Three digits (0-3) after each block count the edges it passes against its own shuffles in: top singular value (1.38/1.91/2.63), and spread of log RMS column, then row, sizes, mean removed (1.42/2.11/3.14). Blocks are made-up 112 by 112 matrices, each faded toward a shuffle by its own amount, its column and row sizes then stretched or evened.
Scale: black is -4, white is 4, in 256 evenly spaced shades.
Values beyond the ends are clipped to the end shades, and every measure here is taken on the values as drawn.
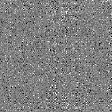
2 2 1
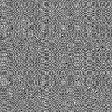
3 1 1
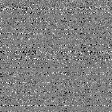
0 1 3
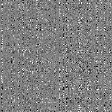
1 3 2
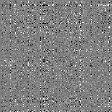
2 3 3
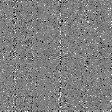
2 2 1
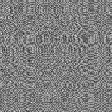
3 0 0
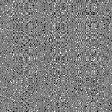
3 2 0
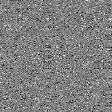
2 0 2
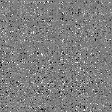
1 2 2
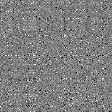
2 1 2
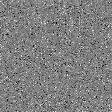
1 0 0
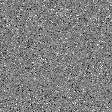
0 0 1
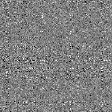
1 2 2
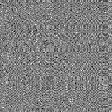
3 0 1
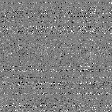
1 1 3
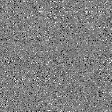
1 1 2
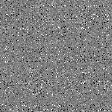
0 2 2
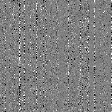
2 3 0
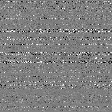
2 0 3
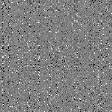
2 2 0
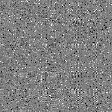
2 1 1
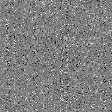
1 2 0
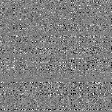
1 2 3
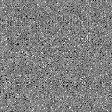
2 0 1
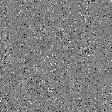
1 1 0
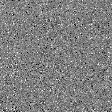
1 1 1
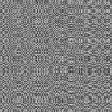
3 3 1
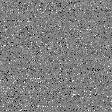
0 0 2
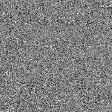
0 0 2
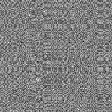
3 0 0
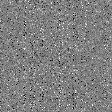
0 2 0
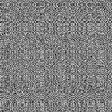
3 1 2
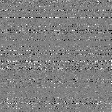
2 1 3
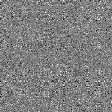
2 1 1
